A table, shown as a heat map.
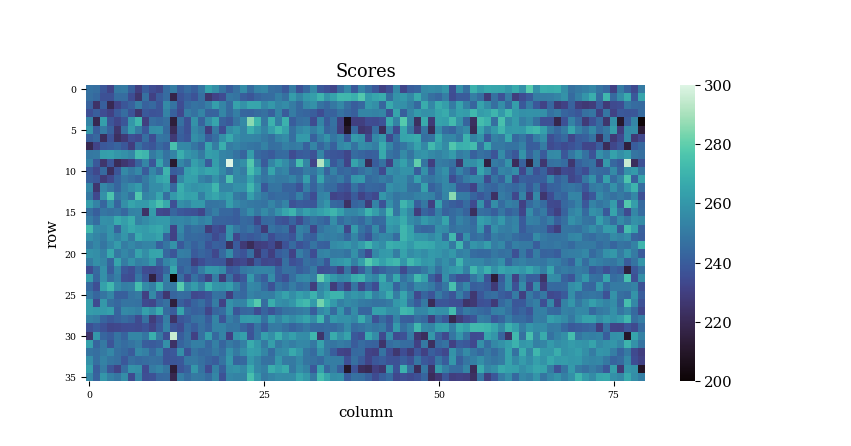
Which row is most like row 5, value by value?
34
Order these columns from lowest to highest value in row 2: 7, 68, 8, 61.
68, 8, 7, 61
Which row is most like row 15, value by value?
25
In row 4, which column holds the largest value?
23
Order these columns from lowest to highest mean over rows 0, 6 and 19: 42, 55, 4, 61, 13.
13, 4, 42, 61, 55
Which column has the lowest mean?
12
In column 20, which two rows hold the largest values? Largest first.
9, 11
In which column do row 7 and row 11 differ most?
77
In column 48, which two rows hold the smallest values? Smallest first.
30, 32
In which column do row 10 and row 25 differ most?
11
